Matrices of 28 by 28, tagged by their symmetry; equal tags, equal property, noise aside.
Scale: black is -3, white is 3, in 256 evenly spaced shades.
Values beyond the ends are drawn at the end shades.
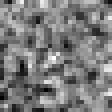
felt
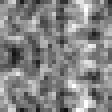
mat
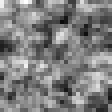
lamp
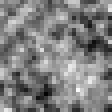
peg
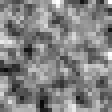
felt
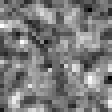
lamp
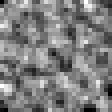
peg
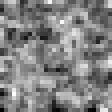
lamp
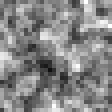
felt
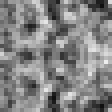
mat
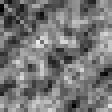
peg
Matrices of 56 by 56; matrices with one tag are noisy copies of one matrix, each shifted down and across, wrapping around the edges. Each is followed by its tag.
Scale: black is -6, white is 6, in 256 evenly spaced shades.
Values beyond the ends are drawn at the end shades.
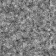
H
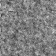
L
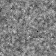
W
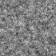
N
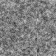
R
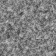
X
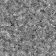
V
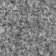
L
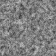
X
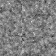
H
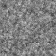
W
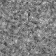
R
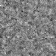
V
